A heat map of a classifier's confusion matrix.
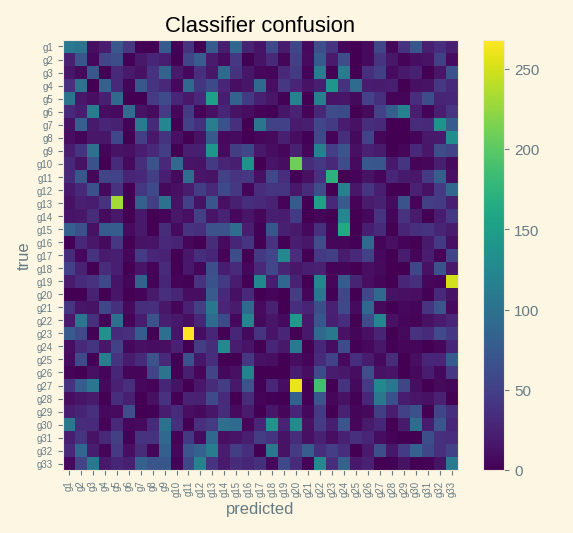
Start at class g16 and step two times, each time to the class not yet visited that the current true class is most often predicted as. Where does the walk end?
g9
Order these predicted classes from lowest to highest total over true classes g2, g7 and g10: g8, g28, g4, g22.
g28, g4, g8, g22
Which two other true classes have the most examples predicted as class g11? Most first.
g23, g4
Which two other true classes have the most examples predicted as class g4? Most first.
g23, g25
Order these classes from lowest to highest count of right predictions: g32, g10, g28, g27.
g32, g28, g10, g27
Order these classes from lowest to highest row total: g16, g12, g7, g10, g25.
g16, g25, g12, g10, g7
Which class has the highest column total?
g22
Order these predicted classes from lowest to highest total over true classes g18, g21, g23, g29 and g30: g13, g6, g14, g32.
g6, g14, g13, g32
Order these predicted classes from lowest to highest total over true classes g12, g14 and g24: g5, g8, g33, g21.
g21, g8, g5, g33
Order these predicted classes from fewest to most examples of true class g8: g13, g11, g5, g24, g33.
g11, g24, g5, g13, g33
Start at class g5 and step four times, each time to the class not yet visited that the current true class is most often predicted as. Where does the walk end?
g27
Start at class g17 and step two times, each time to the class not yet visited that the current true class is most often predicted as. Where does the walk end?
g33
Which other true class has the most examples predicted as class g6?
g29
